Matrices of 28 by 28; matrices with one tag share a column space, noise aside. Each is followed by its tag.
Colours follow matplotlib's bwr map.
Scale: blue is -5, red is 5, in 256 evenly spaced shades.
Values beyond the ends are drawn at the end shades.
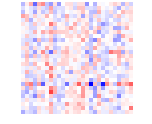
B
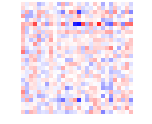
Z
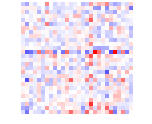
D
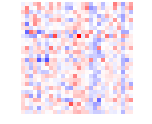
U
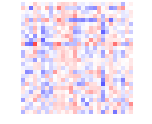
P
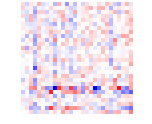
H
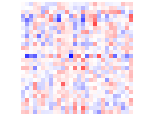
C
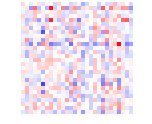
P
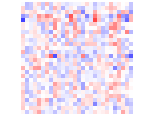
C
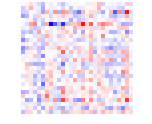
Z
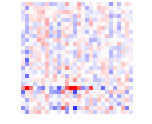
H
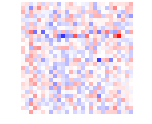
U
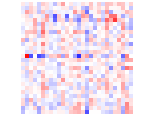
C
